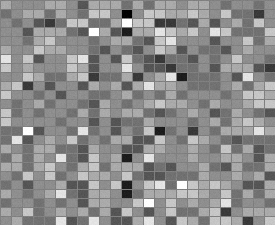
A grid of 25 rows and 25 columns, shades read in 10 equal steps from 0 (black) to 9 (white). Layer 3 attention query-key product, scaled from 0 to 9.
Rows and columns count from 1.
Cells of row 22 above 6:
4
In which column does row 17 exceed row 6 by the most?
21
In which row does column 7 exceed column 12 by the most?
2
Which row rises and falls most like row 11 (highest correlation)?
14
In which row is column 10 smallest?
6
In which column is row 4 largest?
9
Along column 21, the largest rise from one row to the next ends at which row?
25
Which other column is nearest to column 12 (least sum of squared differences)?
8
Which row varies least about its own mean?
1
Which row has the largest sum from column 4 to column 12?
20
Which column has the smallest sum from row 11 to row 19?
13
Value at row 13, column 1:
7
